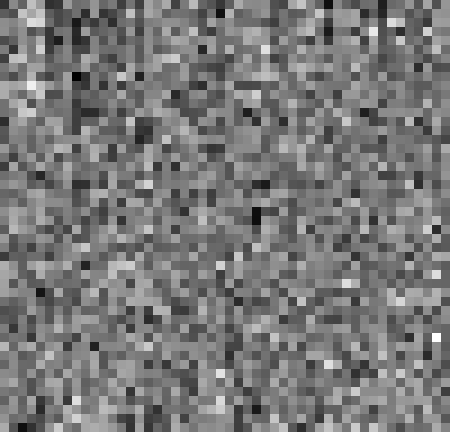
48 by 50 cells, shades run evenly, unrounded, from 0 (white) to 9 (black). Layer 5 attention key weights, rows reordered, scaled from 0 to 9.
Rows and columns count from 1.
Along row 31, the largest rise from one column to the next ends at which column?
50
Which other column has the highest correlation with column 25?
43
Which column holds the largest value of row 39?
11
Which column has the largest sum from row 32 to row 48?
27
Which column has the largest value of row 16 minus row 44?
16
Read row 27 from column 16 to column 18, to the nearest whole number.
5 6 5
